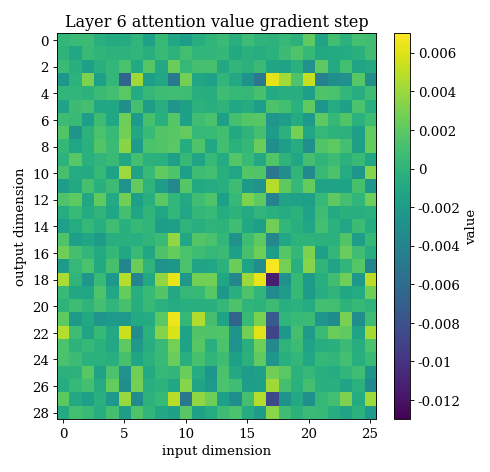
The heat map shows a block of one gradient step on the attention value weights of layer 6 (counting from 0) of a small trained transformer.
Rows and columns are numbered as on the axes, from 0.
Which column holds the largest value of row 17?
17
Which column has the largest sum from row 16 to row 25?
9
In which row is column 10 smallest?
27
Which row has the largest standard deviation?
18
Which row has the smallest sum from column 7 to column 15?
3
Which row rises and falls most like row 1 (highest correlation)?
7
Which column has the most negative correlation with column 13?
12
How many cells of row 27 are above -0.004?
24
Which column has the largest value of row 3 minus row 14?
20
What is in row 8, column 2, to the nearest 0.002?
0
